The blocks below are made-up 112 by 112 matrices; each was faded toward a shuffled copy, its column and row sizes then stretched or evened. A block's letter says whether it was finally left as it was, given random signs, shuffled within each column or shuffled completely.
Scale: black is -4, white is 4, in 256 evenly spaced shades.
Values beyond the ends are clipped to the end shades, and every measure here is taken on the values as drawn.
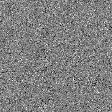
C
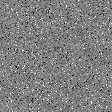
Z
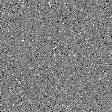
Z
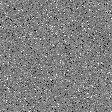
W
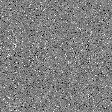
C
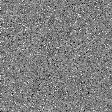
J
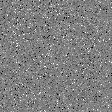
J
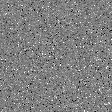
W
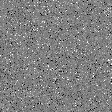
J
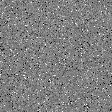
J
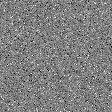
W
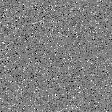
Z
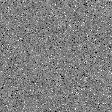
J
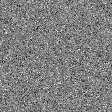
W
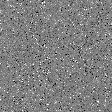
J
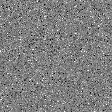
C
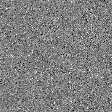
Z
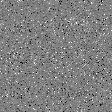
Z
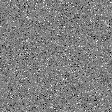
C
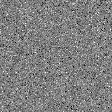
J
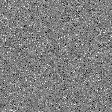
J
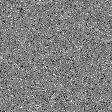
W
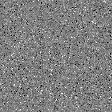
C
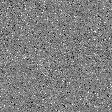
W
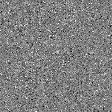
Z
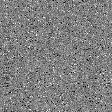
Z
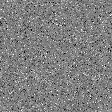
W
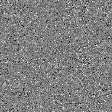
Z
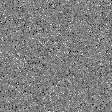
J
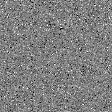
Z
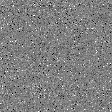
C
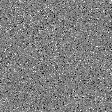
C
